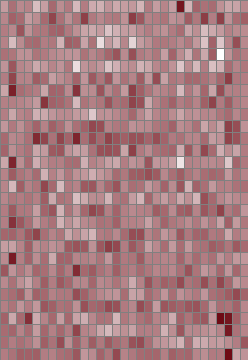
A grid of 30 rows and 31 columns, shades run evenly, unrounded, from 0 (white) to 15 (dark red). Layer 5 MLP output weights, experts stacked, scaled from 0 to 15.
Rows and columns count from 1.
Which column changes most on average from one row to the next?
10
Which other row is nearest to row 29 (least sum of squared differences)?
23
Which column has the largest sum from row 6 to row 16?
17
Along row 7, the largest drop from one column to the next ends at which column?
21
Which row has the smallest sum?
6
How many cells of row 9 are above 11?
3
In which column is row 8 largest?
2
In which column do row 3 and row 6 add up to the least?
14
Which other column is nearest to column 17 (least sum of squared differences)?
18
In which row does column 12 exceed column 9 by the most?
11
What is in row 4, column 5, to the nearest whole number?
9
